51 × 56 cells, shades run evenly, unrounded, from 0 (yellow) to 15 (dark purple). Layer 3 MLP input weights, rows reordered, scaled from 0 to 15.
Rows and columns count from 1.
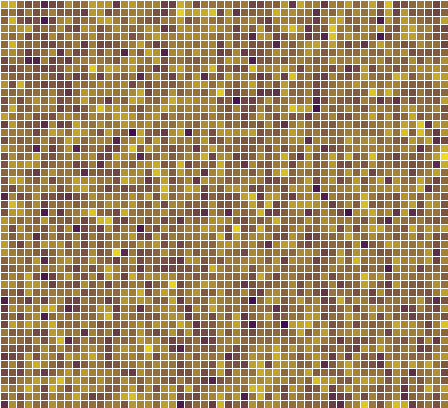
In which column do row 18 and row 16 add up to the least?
53
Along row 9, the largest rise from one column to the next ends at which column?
28
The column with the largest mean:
6
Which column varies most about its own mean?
32
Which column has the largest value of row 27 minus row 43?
8
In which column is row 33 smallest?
45
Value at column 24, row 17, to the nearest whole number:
14
